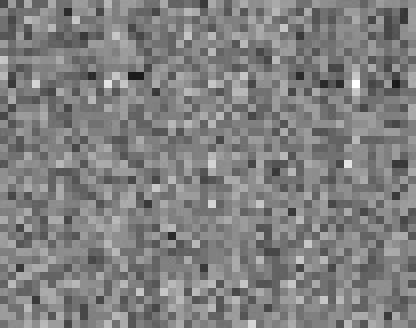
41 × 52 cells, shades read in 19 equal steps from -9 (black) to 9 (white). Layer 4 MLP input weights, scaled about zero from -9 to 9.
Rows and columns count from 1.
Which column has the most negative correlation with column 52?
2
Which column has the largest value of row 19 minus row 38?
13
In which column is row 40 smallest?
49
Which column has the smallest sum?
42
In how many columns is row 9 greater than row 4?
17
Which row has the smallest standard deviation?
19
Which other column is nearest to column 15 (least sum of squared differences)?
29
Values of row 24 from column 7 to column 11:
-2 3 -1 -2 -2
